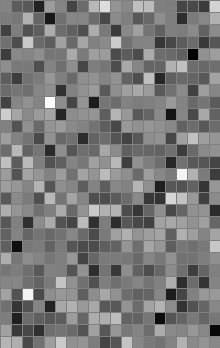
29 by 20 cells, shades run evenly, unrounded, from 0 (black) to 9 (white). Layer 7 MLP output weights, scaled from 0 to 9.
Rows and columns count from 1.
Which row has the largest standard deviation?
1
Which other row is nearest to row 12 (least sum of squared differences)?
22
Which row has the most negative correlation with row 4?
19
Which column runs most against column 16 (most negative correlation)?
11
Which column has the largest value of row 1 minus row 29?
10
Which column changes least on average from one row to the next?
4
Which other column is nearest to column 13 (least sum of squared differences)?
12
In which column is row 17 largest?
16
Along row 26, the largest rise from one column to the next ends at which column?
6
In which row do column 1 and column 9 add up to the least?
9
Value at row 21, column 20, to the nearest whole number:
7
